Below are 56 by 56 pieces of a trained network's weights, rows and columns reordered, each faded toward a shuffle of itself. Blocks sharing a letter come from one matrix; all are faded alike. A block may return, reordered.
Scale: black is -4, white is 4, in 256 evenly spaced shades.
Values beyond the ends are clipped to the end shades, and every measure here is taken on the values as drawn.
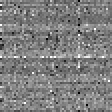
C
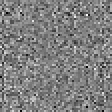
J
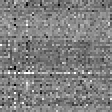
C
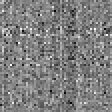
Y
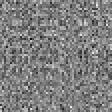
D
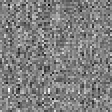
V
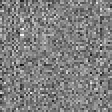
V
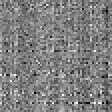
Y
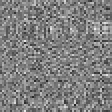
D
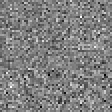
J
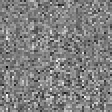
J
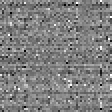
C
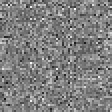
J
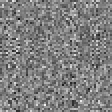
V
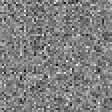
J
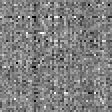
Y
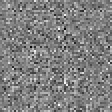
J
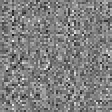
V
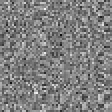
V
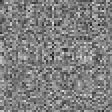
D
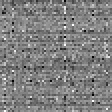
C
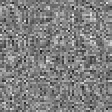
D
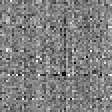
Y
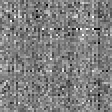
Y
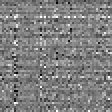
C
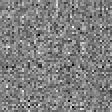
J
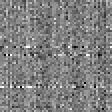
Y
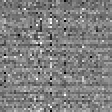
C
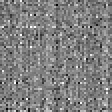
Y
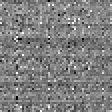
C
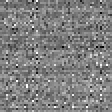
C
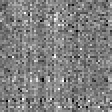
Y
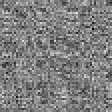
D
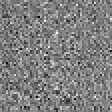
J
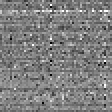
C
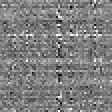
C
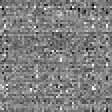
C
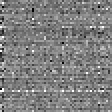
C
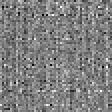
Y
